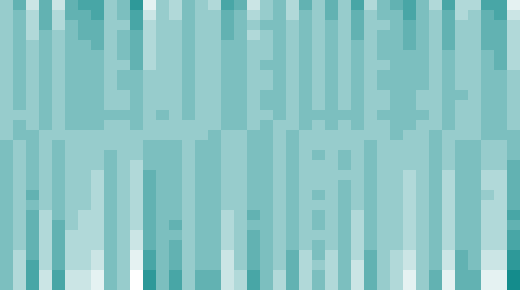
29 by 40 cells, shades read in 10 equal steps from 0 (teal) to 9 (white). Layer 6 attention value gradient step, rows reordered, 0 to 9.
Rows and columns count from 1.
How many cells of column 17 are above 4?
13
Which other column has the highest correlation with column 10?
30
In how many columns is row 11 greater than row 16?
18
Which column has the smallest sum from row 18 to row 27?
40
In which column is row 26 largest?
11
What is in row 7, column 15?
4
